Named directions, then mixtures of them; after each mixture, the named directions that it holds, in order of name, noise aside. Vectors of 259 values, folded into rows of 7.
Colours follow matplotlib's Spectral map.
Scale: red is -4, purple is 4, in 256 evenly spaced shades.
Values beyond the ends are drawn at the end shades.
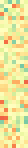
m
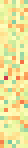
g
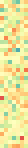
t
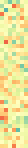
m.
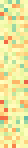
m.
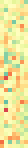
g, m.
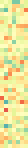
g, m, t.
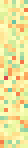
g.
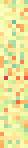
g.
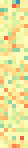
m, t.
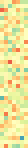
t.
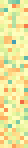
g, m, t.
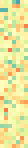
g, m, t.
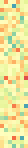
g, m, t.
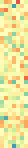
g, m, t.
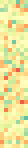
g, m, t.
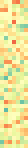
g, m, t.
